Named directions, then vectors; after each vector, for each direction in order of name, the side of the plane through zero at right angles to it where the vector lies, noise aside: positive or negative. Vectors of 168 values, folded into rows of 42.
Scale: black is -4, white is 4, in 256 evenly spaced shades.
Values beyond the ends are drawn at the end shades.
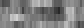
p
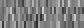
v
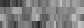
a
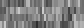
positive, negative, positive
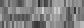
positive, negative, positive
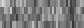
negative, negative, positive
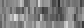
negative, positive, negative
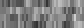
positive, negative, positive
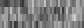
positive, positive, positive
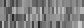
positive, negative, negative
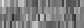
negative, negative, negative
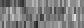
positive, positive, positive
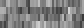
negative, positive, negative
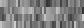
negative, negative, positive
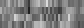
negative, positive, negative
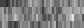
positive, positive, negative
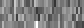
negative, positive, negative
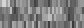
negative, negative, positive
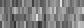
positive, negative, negative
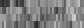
positive, positive, positive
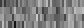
positive, positive, negative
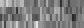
negative, negative, negative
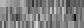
negative, negative, negative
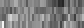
negative, positive, negative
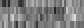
positive, positive, positive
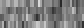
negative, positive, negative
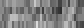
negative, positive, negative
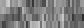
negative, negative, negative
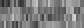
positive, positive, positive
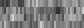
positive, positive, positive
